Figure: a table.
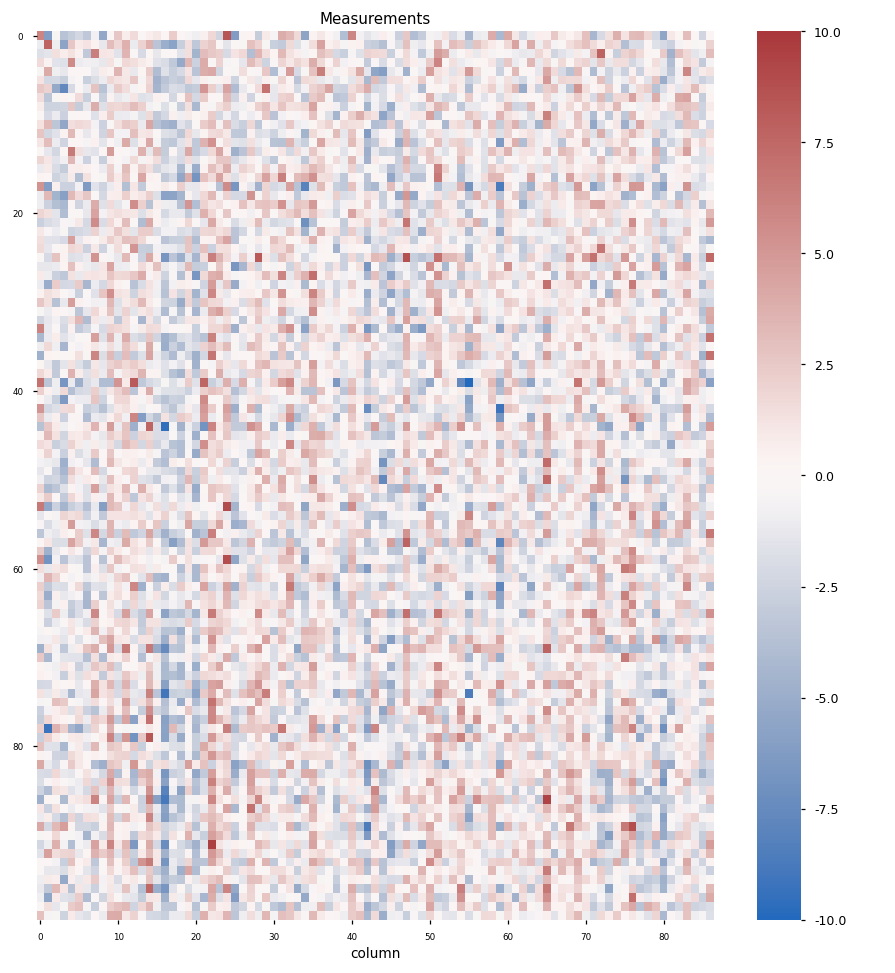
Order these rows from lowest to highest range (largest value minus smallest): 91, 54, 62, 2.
54, 2, 62, 91
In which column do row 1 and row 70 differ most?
1
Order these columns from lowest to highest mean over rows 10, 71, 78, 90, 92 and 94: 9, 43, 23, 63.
63, 43, 23, 9
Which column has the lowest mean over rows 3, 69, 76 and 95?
16
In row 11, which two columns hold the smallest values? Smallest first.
42, 34
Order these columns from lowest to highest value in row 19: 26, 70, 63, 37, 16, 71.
63, 16, 37, 70, 26, 71
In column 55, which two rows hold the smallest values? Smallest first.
39, 74
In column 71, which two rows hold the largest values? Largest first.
25, 65
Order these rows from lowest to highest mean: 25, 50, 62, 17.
17, 62, 50, 25
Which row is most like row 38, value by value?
30
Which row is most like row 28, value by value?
97
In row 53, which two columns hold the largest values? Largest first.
24, 0
